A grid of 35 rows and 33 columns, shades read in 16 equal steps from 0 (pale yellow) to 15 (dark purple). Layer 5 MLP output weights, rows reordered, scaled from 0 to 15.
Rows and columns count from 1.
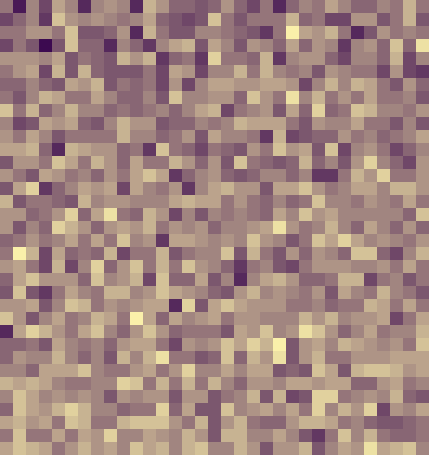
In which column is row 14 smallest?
30
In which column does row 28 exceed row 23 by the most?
9
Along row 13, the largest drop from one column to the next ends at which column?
19
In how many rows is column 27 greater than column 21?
16
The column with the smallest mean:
29
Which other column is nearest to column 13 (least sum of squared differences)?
2
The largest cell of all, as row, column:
4, 4
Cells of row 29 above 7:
8
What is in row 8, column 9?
7
